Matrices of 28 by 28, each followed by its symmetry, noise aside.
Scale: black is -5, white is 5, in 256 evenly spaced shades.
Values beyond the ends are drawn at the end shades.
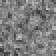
symmetric across the other diagonal.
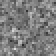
symmetric.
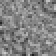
symmetric across the other diagonal.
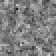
no symmetry.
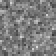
symmetric.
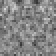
mirrored left to right.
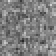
mirrored top to bottom.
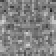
mirrored left to right.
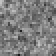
no symmetry.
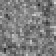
symmetric.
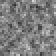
no symmetry.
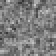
no symmetry.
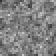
symmetric across the other diagonal.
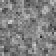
symmetric across the other diagonal.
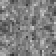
mirrored top to bottom.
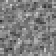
same after a half turn.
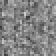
mirrored top to bottom.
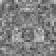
mirrored left to right.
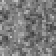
mirrored top to bottom.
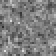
symmetric across the other diagonal.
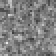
antisymmetric.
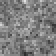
symmetric.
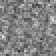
same after a half turn.
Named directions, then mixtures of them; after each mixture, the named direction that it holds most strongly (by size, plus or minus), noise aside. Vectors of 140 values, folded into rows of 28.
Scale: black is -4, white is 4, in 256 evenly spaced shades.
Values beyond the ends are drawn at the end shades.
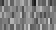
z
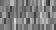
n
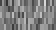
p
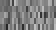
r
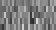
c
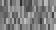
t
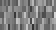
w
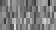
n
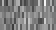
p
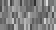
t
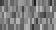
z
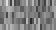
p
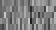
c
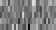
z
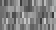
t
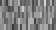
p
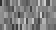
p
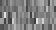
c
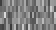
c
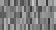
z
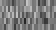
n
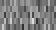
c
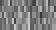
z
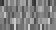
z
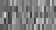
r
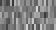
r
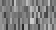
c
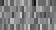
z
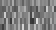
c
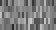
p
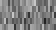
t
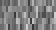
w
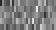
w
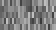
t
